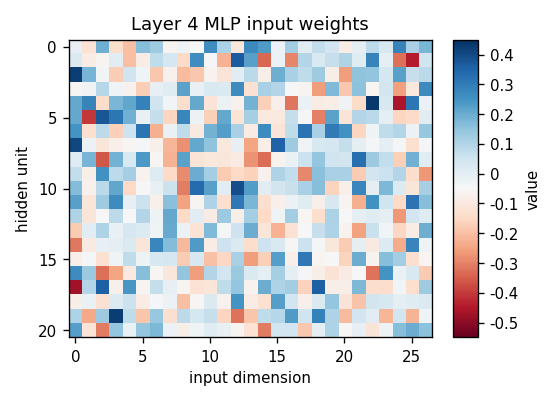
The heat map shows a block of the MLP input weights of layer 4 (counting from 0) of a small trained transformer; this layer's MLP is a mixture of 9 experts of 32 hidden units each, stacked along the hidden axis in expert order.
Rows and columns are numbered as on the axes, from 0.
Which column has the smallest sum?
8
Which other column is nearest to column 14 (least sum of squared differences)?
11
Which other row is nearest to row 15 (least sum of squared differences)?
18
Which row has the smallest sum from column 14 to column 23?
13
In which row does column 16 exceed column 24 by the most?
12
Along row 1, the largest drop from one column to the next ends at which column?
14
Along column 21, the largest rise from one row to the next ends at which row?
10
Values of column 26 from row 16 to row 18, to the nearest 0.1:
-0.2 0.1 0
